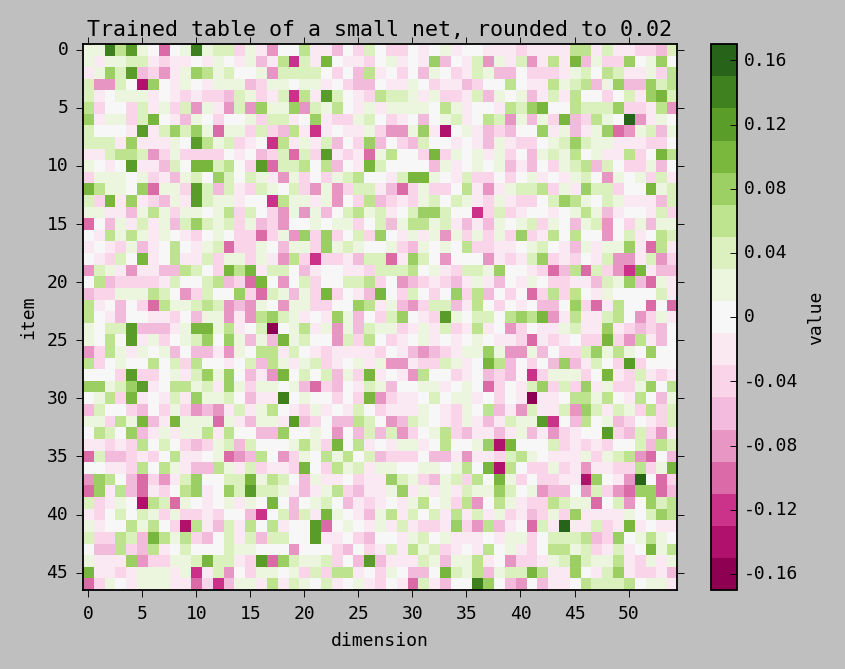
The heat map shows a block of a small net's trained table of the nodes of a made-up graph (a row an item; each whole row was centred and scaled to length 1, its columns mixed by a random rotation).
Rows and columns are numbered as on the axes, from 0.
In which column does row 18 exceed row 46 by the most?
30
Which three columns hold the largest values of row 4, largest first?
22, 53, 52
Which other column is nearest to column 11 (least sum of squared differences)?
26
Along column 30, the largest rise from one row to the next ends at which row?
18
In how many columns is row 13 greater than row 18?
30
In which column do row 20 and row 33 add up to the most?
48
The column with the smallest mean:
41
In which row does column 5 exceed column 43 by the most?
32
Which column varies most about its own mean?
10
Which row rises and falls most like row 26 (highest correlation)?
46
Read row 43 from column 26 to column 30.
-0.04 -0.02 0.04 -0.02 0.06
